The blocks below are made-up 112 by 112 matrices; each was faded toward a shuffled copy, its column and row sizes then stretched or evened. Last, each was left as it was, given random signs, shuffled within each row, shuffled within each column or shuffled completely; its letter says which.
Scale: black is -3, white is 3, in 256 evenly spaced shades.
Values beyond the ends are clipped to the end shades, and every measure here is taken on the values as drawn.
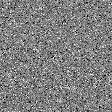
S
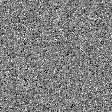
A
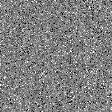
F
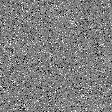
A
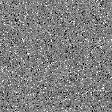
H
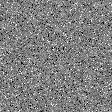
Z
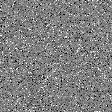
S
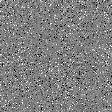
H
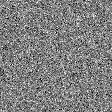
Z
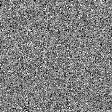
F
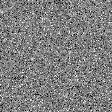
F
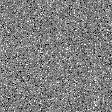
A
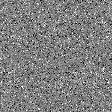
S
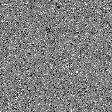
A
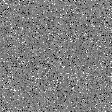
F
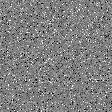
S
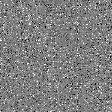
H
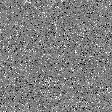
S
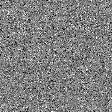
F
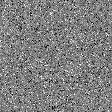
Z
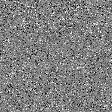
S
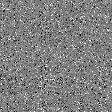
F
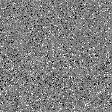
F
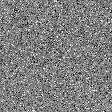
Z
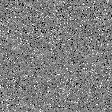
S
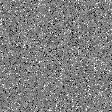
A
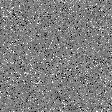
S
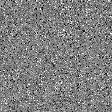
F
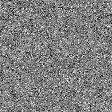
S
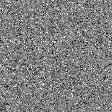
F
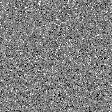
H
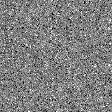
H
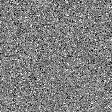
A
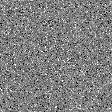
S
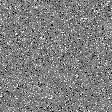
Z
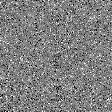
H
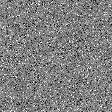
S
